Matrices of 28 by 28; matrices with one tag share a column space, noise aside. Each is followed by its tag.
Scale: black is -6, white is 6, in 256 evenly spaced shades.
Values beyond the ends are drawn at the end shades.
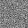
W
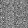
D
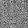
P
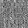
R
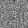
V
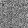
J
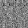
R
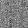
P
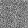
W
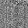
J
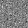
J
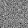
W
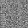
D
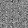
P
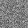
D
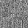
R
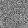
V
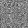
J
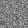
V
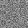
V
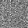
D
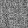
R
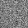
V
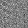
W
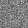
D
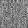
R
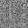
J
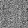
V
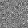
W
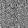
J
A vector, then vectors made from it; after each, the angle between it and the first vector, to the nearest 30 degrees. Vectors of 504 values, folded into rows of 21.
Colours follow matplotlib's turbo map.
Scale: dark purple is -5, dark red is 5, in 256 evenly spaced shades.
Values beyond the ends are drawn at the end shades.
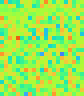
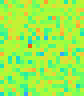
30 degrees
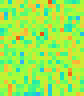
60 degrees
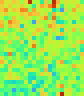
90 degrees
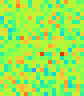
150 degrees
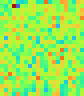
60 degrees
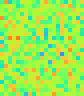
30 degrees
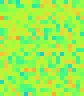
30 degrees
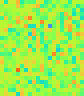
120 degrees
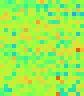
90 degrees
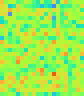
120 degrees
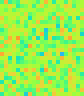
30 degrees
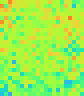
90 degrees
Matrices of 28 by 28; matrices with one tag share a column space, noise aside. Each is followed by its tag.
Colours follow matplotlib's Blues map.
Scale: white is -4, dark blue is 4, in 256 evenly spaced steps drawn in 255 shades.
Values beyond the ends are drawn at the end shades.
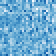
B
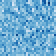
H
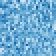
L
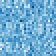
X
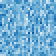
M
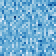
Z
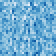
Z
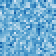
X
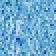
Z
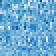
L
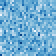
H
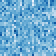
H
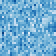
M
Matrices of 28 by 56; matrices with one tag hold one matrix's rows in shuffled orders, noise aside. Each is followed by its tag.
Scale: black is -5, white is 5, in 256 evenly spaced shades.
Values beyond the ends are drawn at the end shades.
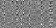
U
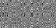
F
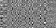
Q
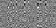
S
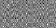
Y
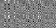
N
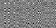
N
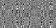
U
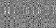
N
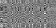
Q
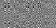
N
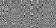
F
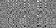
S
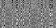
U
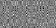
Y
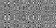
N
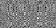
S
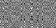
F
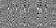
S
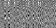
N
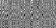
F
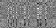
S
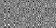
N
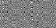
F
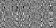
U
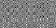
Y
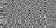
Q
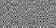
Y
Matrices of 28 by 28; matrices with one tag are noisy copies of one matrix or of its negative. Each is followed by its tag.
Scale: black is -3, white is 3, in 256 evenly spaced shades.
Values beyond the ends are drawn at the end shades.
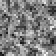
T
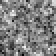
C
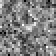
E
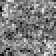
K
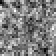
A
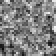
C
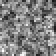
C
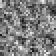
T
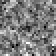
E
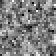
E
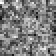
A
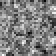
T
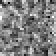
A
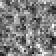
T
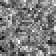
C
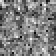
A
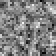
T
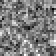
E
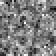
T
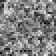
K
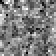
A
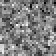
C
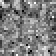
A
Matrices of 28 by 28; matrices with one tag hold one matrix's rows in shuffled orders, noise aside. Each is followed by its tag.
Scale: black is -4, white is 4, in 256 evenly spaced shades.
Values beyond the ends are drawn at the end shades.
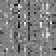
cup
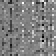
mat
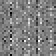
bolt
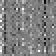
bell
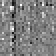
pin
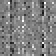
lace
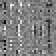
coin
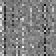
bell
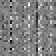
bolt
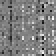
mat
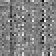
lace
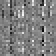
lace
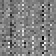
lace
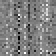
cup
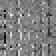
coin
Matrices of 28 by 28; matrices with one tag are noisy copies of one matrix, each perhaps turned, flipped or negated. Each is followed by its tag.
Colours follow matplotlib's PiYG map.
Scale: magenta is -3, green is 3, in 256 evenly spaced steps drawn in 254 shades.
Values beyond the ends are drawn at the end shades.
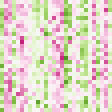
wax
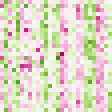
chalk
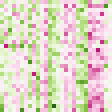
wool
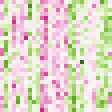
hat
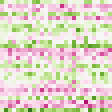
wax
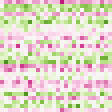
wax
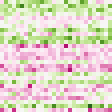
hat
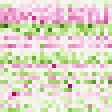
wool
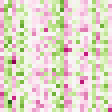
wax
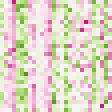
chalk
